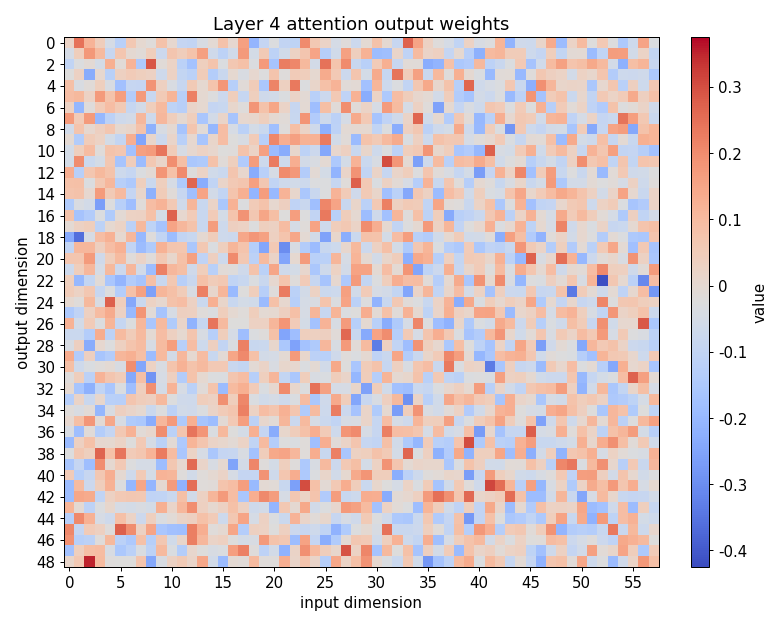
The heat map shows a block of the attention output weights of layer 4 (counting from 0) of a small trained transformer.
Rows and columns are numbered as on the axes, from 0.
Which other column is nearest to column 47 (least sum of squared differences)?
0
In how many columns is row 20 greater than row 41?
31
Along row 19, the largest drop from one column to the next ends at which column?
21
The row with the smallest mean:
8
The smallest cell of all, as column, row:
52, 22
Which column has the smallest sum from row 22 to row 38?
46
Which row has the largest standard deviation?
41
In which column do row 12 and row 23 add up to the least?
49
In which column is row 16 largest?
10
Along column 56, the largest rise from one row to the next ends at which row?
23
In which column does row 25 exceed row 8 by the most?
40
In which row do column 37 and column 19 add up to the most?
42
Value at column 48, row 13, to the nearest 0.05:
-0.15
